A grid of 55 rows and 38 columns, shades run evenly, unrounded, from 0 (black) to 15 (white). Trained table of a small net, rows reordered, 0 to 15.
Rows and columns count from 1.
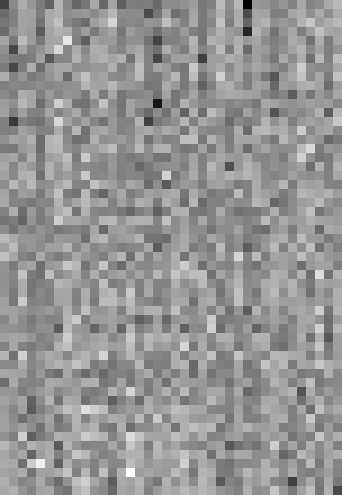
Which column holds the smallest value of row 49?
4
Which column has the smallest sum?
28
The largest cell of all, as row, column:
53, 15
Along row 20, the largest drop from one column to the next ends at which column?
20
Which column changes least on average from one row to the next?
5
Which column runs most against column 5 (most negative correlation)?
7
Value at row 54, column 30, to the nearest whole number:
10
